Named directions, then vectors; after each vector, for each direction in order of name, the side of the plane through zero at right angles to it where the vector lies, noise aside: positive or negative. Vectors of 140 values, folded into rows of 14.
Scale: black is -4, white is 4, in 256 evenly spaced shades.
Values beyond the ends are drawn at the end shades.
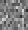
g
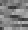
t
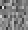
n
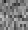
positive, positive, positive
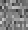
positive, positive, negative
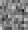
negative, positive, negative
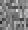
negative, negative, positive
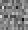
negative, positive, positive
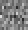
negative, positive, positive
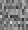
negative, positive, positive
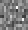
positive, negative, negative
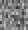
negative, positive, positive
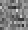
negative, negative, positive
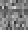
positive, positive, negative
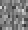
positive, negative, positive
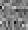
positive, positive, negative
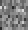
positive, negative, positive
